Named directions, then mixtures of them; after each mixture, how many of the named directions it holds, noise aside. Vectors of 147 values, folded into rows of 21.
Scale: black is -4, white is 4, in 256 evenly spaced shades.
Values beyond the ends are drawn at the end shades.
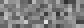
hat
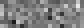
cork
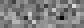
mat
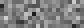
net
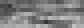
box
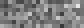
three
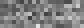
four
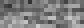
three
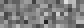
one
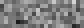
four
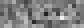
three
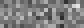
four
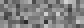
one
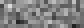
four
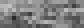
two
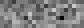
one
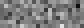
four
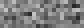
three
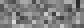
three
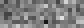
three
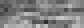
one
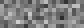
three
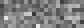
four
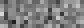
two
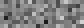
three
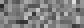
two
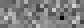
two
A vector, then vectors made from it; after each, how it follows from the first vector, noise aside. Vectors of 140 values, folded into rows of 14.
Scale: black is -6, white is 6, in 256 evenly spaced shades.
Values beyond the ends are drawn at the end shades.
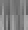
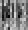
wrapped around, negated, scaled up.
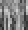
negated, scaled up.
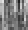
reversed, scaled up.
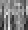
negated, scaled up.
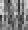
reversed, scaled up.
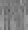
shrunk.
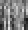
negated, scaled up.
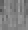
reversed, negated, shrunk.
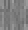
wrapped around, shrunk.
